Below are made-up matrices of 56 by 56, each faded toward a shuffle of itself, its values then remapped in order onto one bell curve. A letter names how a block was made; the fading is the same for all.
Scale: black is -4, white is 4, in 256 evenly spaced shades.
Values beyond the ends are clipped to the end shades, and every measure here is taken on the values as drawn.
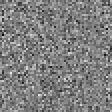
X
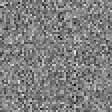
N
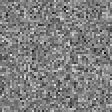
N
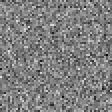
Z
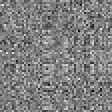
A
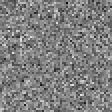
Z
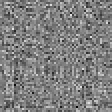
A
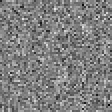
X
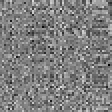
A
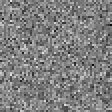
N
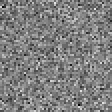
Z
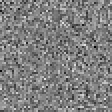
N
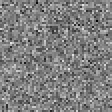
Z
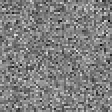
Z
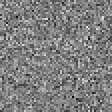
N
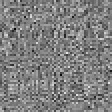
A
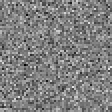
Z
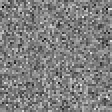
Z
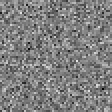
Z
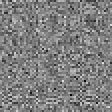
A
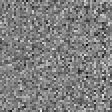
X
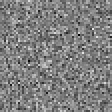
N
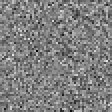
N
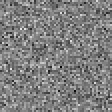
Z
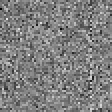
X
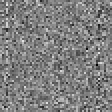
X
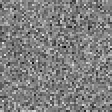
Z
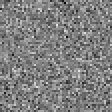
Z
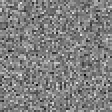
Z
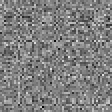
A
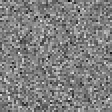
Z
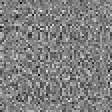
A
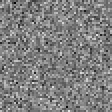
Z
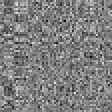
A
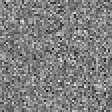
X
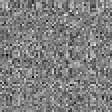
A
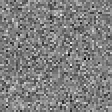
X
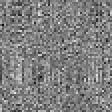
A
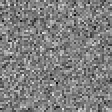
Z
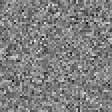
Z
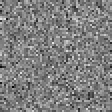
X
